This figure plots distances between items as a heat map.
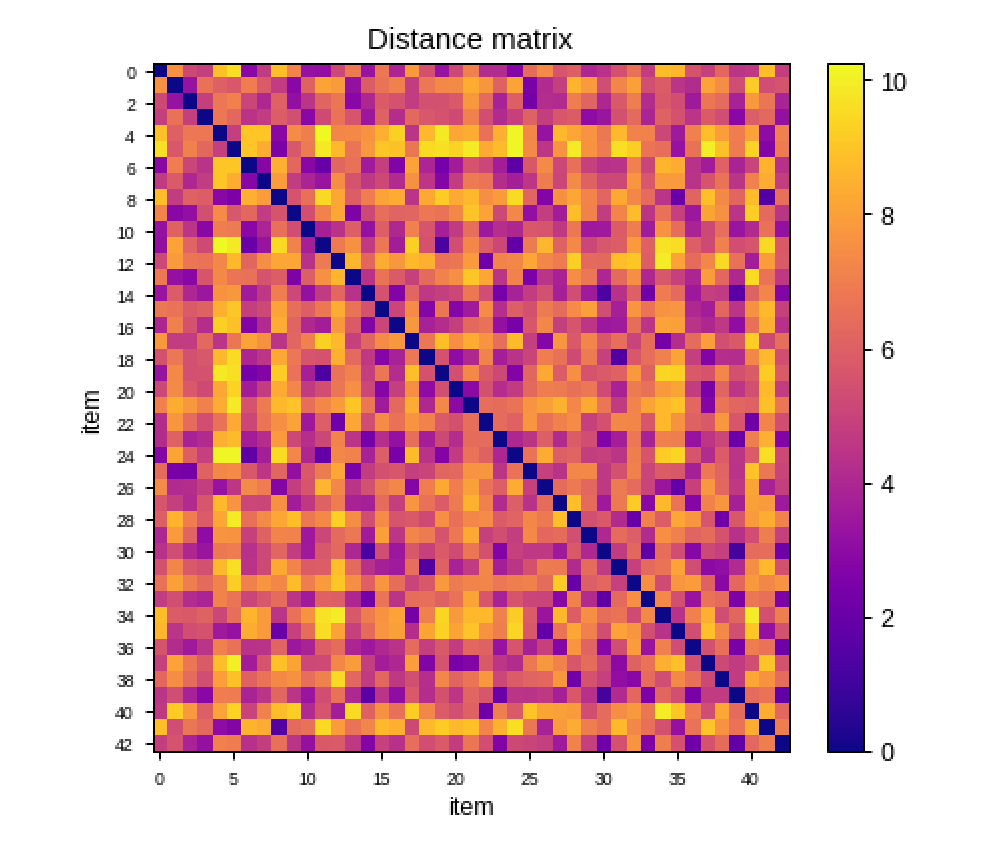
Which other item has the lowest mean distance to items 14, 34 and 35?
26
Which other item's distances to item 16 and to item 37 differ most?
21
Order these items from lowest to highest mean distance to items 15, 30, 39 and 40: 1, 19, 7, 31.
31, 7, 19, 1
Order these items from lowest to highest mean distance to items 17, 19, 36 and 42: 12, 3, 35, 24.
3, 24, 35, 12
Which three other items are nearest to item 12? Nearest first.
22, 40, 10
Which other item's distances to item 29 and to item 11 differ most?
19
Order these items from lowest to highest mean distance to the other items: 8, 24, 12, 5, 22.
24, 22, 8, 12, 5
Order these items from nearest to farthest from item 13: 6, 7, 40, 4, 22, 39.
39, 7, 6, 4, 22, 40
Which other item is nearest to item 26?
35
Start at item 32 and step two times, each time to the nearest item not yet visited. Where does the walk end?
38
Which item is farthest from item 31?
5
